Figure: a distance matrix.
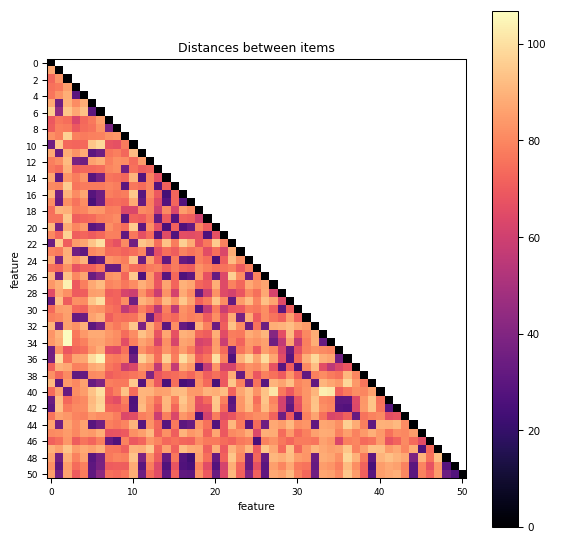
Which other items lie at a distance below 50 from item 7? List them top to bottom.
8, 25, 46
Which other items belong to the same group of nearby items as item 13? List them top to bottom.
9, 15, 19, 21
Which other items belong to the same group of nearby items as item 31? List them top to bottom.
3, 4, 12, 23, 38
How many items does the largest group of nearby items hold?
16
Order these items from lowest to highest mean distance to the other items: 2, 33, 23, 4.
23, 4, 33, 2
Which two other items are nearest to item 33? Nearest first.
34, 27
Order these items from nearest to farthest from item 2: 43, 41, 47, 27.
41, 43, 47, 27
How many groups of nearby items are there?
9
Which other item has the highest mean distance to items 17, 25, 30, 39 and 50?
36
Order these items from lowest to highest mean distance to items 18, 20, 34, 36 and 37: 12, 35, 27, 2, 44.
35, 27, 44, 12, 2
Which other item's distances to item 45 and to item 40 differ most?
47
